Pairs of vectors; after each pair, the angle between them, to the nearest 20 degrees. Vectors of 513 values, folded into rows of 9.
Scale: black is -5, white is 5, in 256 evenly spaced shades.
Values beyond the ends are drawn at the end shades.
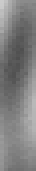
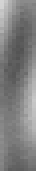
20 degrees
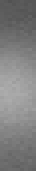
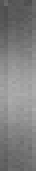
20 degrees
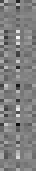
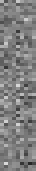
120 degrees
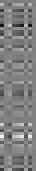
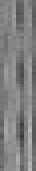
100 degrees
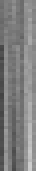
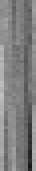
140 degrees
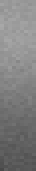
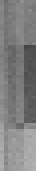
120 degrees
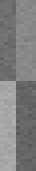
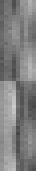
40 degrees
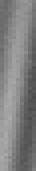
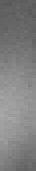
80 degrees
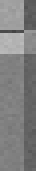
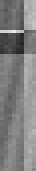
160 degrees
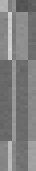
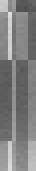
20 degrees
